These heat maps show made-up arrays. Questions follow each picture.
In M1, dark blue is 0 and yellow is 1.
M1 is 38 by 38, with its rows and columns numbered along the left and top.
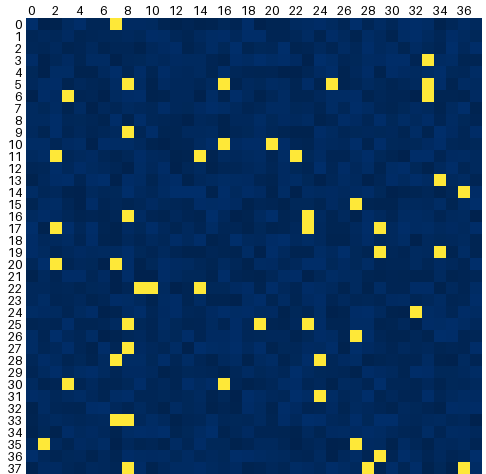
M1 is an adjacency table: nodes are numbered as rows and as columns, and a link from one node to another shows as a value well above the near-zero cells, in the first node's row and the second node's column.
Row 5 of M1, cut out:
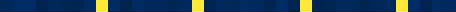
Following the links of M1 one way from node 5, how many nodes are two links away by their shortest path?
3
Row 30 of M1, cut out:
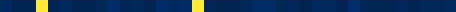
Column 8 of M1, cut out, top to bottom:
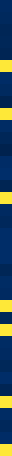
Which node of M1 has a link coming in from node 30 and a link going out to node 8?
node 16
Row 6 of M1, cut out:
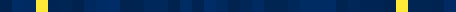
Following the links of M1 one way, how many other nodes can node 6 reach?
4
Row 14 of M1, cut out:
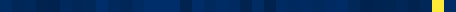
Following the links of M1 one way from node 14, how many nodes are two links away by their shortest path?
1
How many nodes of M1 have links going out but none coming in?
12
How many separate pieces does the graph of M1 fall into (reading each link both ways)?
5
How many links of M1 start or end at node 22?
4
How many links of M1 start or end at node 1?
1
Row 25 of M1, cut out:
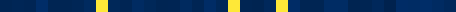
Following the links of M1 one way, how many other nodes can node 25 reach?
5
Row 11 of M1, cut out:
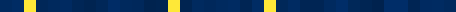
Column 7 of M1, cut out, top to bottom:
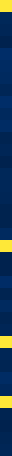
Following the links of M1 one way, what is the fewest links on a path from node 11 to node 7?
4
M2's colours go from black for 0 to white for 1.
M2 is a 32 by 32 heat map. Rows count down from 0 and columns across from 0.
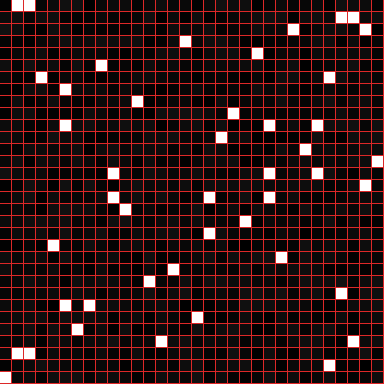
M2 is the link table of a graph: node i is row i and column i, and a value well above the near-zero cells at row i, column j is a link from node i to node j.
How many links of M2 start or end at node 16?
4
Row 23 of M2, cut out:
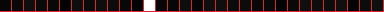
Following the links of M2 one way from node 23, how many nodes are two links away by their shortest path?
1
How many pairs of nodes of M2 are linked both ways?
3
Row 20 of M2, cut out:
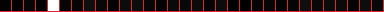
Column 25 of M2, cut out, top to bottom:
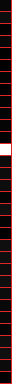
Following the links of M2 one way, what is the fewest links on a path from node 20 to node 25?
5
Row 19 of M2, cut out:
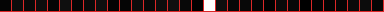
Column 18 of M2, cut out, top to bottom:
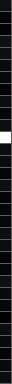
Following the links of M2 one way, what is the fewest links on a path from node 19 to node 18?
6
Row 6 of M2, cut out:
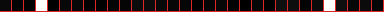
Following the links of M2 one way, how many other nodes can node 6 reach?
4
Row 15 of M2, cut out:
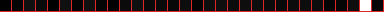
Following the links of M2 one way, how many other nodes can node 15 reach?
4
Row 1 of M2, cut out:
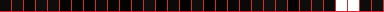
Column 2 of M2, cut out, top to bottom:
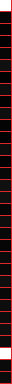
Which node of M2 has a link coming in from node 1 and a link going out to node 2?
node 29
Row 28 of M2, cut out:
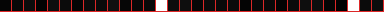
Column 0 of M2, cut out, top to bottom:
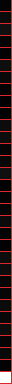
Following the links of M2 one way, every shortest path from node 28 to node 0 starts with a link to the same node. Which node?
node 13
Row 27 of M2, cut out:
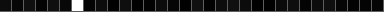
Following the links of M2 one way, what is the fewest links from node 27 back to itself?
2
